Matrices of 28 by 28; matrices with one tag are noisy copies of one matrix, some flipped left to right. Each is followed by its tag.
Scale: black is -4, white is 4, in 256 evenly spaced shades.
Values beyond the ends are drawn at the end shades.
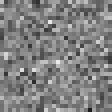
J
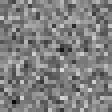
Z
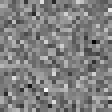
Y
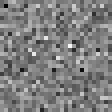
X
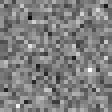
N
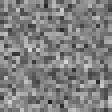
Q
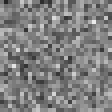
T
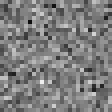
X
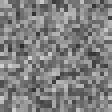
Y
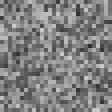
Y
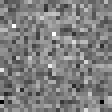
Y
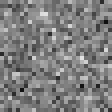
Y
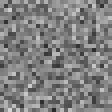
Z
